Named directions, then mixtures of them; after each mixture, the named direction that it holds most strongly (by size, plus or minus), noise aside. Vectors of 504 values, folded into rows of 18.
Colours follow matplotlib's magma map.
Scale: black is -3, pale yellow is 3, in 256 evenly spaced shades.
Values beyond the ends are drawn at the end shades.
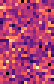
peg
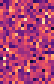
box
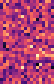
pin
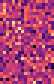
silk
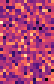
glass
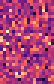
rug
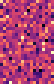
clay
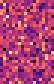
clay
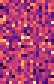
clay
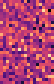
glass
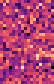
pin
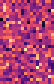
pin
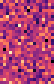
clay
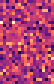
glass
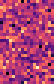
peg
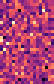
rug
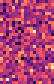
silk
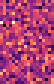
glass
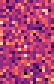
glass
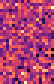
box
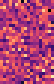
peg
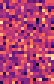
glass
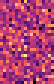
glass
